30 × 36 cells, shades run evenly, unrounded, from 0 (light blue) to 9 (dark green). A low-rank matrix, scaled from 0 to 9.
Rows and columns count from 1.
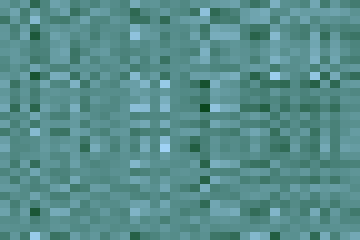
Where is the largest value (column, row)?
21, 14
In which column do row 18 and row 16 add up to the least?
17
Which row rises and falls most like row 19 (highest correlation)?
18
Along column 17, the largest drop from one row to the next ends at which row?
11
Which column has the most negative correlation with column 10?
20
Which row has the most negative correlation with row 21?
2
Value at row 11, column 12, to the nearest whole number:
5
